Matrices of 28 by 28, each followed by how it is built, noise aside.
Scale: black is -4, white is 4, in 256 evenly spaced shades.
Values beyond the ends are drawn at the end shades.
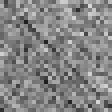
Toeplitz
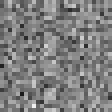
blocks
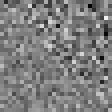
upper triangular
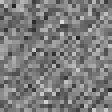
Hankel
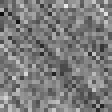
Toeplitz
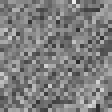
Hankel
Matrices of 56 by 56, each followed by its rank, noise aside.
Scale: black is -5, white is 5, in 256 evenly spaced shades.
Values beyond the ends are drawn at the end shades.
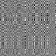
two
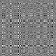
one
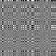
one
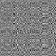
three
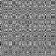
three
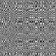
three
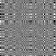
one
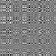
two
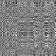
three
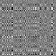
two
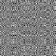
four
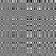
one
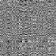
five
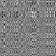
three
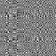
three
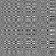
one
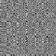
four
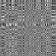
two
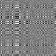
one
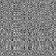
four
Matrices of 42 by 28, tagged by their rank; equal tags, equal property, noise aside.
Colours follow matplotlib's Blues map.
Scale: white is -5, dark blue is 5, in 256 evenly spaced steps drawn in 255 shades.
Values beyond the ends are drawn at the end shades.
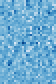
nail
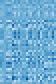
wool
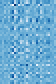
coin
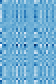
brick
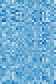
nail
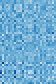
nail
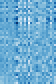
coin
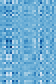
coin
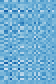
coin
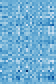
wool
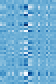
brick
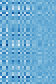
brick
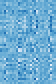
wool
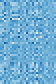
wool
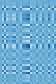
brick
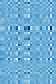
brick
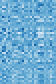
wool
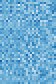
nail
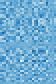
wool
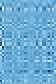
coin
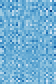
nail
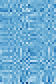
wool
